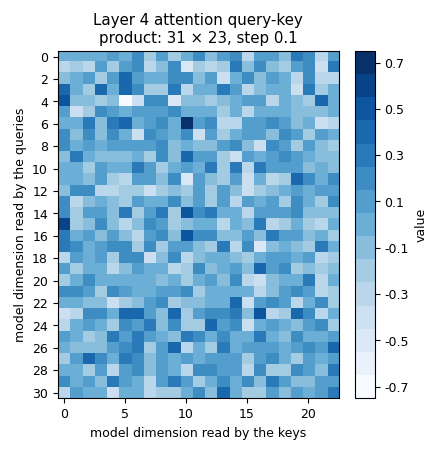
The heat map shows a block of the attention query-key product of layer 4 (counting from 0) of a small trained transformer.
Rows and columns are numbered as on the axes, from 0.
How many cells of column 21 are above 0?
9
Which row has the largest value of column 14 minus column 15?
22
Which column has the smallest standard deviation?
18
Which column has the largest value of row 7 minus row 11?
10
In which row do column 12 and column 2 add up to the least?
1
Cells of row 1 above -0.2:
12
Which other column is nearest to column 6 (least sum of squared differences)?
20
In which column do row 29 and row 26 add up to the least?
7
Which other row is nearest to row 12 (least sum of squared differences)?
30
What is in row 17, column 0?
0.3
